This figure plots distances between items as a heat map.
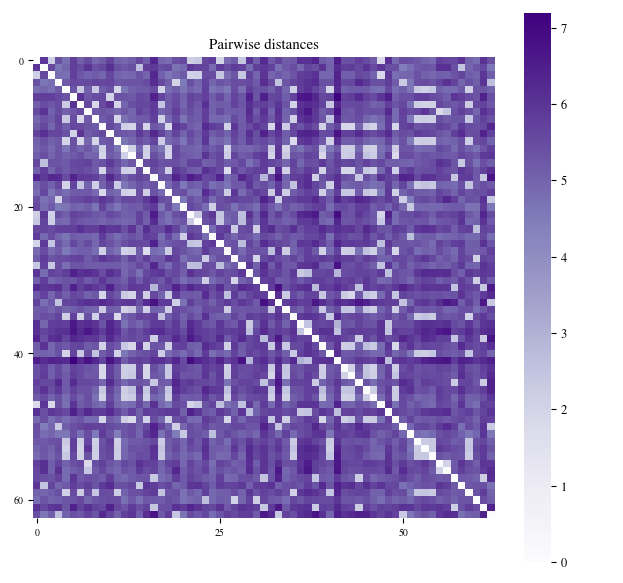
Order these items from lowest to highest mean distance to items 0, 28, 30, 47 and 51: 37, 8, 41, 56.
8, 56, 37, 41
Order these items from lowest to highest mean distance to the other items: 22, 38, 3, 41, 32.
32, 22, 3, 38, 41
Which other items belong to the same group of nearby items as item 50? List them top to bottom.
3, 19, 33, 62
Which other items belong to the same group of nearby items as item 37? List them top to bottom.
29, 36, 41, 48
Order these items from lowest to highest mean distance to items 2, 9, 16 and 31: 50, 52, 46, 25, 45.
46, 45, 25, 52, 50
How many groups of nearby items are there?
11
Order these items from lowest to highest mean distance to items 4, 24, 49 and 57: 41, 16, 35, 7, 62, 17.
17, 35, 16, 7, 62, 41
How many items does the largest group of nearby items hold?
14
